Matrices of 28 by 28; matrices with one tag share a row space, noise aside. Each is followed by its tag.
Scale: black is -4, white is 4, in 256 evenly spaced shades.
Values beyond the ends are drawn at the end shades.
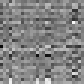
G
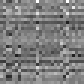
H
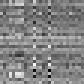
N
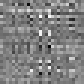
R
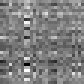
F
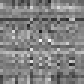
R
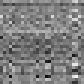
G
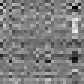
G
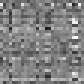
G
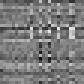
R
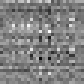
R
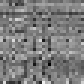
N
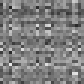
G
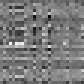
N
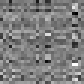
G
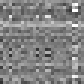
G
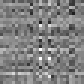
R
